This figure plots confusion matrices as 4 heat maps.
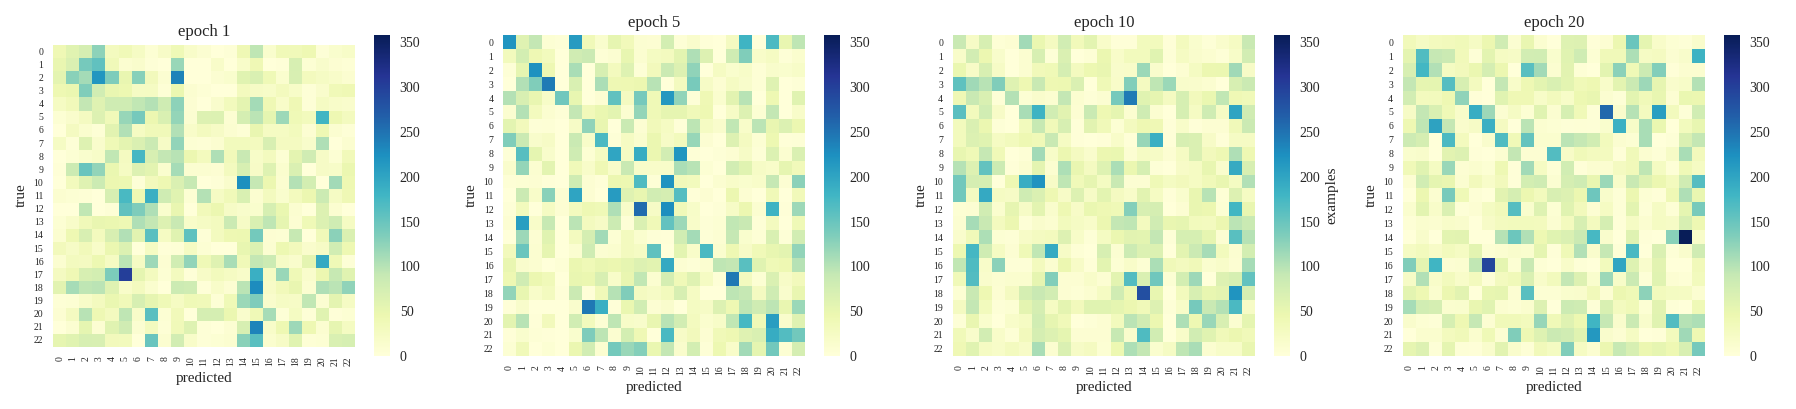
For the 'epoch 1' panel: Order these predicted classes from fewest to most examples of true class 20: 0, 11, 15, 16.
0, 15, 11, 16
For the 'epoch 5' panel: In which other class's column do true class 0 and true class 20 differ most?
5
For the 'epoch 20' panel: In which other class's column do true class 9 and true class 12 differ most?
8
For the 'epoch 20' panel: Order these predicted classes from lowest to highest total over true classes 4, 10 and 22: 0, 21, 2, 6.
6, 2, 0, 21
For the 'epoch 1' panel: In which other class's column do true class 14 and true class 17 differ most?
5
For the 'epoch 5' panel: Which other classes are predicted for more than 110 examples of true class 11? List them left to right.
3, 5, 8, 13
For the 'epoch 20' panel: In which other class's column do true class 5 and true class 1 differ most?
15
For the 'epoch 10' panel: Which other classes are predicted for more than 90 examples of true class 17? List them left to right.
1, 7, 13, 15, 18, 22
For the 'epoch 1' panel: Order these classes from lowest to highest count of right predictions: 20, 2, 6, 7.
6, 20, 7, 2
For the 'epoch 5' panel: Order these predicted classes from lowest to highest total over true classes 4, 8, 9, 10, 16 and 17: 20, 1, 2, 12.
2, 20, 1, 12
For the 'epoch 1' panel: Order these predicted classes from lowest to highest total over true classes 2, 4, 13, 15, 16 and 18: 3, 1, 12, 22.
12, 22, 1, 3
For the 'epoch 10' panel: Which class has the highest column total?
21
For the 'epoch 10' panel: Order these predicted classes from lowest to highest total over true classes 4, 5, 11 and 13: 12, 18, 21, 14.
18, 14, 12, 21
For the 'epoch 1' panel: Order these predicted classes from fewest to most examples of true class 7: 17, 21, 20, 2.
21, 17, 2, 20
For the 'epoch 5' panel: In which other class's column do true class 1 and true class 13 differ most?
12
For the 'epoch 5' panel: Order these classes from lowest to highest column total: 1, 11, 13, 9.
11, 9, 13, 1
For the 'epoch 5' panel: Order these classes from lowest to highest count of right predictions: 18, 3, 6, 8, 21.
18, 6, 21, 8, 3
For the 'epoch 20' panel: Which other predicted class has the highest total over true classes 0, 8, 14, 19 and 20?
21
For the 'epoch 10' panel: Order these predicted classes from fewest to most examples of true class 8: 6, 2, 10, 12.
10, 12, 2, 6
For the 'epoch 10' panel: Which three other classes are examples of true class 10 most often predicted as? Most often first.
6, 5, 0
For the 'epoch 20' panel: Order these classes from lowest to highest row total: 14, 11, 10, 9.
9, 11, 10, 14
